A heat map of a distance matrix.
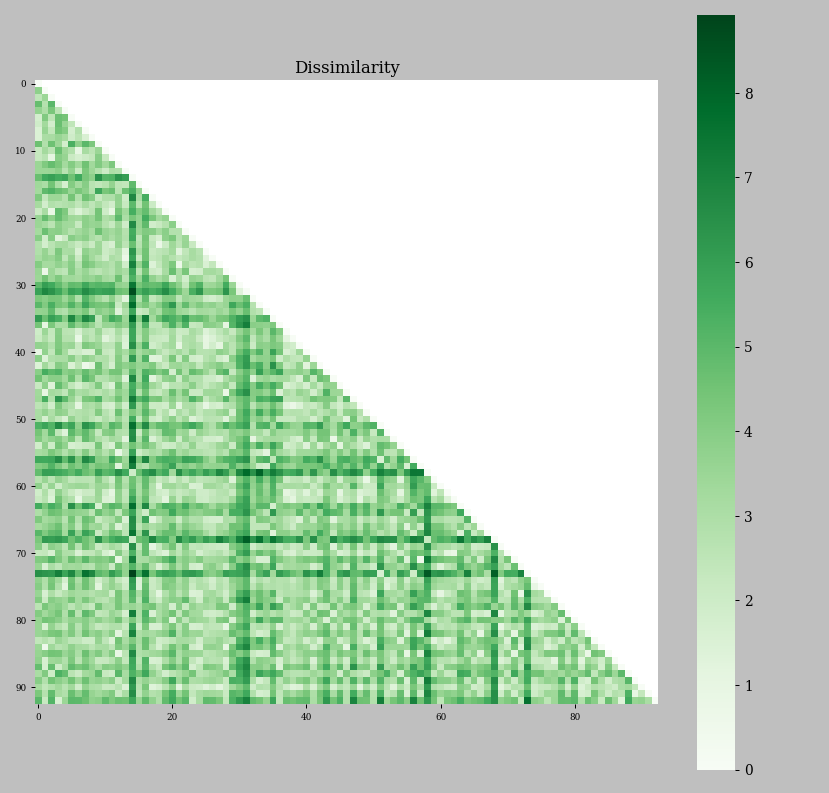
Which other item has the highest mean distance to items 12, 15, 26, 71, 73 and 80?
14
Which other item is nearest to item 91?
89
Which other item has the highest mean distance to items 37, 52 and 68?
73
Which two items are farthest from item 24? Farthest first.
31, 73
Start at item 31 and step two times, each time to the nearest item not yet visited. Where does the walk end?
22
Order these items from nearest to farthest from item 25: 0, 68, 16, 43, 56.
0, 43, 56, 16, 68
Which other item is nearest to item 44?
53
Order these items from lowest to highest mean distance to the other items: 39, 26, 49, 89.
26, 39, 49, 89
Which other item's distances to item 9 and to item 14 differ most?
63
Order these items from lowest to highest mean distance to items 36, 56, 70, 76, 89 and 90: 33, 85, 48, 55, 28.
28, 48, 55, 85, 33
